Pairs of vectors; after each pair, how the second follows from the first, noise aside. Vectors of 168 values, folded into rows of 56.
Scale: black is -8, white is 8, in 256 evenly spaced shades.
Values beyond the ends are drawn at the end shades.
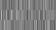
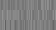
wrapped around, negated, shrunk.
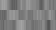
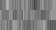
reversed, negated.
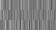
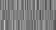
reversed, negated.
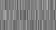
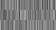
negated.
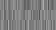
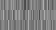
copied.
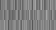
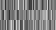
reversed, negated, scaled up.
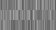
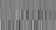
reversed, negated, partly zeroed.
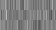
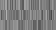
copied.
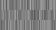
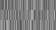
sign-scrambled.
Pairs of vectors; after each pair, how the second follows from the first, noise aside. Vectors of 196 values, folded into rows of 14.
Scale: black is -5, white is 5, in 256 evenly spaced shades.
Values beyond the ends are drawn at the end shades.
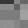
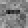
wrapped around.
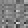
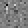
wrapped around, negated, partly zeroed.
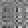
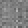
negated, shrunk.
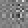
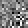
wrapped around, scaled up.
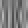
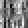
wrapped around, scaled up.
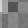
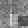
wrapped around.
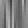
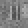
wrapped around, negated, partly zeroed.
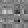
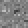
partly zeroed.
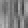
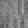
negated, shrunk.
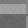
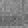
wrapped around, negated, shrunk.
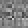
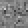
reversed, partly zeroed.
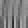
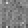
wrapped around, negated, partly zeroed.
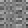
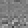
wrapped around, negated, partly zeroed.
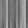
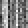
wrapped around, scaled up.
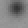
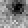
scaled up.
